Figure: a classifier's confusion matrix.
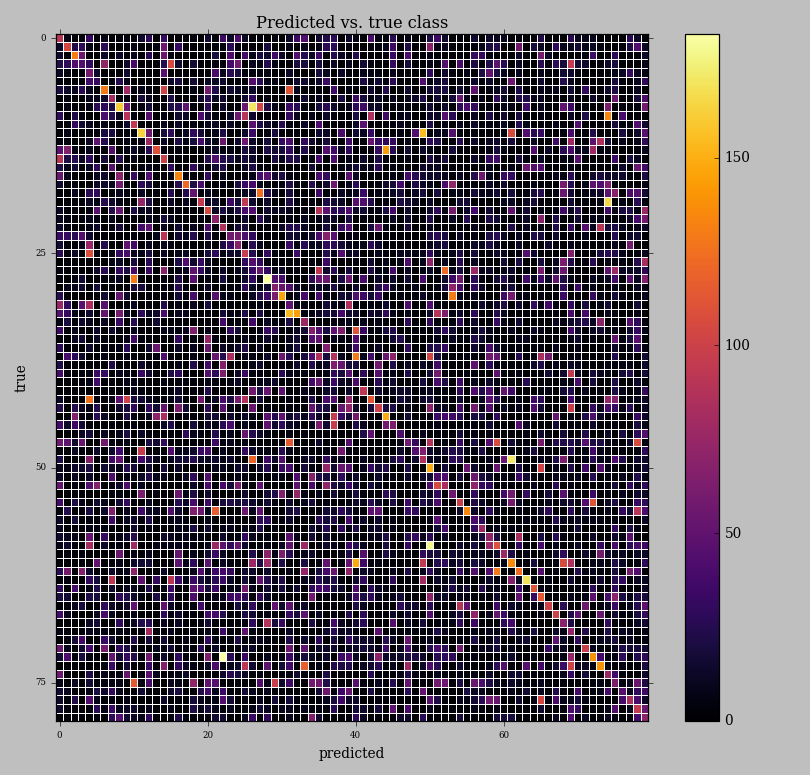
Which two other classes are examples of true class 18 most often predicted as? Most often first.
27, 75
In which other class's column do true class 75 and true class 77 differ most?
10
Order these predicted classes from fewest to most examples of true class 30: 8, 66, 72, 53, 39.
66, 39, 72, 8, 53
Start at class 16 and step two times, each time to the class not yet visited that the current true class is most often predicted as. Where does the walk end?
26
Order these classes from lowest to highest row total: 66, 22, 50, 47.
22, 66, 50, 47
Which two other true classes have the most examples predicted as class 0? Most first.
14, 31
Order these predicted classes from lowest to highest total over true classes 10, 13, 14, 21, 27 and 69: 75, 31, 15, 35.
15, 31, 75, 35
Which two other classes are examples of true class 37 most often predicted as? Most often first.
40, 50
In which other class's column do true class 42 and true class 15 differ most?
4
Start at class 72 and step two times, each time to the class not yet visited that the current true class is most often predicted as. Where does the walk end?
73
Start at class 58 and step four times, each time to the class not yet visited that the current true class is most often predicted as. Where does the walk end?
65
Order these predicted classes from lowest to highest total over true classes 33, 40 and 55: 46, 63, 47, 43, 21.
46, 63, 47, 43, 21
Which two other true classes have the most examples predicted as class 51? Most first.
52, 32
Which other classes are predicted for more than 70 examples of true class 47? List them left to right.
31, 50, 59, 78
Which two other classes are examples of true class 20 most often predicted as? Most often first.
35, 79
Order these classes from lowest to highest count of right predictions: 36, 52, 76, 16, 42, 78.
76, 36, 52, 78, 42, 16
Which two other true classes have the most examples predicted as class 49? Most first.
11, 61
